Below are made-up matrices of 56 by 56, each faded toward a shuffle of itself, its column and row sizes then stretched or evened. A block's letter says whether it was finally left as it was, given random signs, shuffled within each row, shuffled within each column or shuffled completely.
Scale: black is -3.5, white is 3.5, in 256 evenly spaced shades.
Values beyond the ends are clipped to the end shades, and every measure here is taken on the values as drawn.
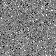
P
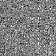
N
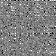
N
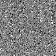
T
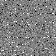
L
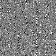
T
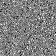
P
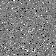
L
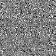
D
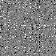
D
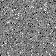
P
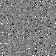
D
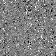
T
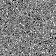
P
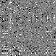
N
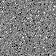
P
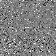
L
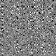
N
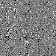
D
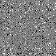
D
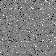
L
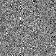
T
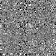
N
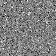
P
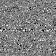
L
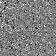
P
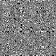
N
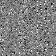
T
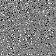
D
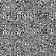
N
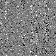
T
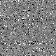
D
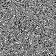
P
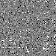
D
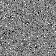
P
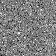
P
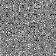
D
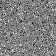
P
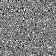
L
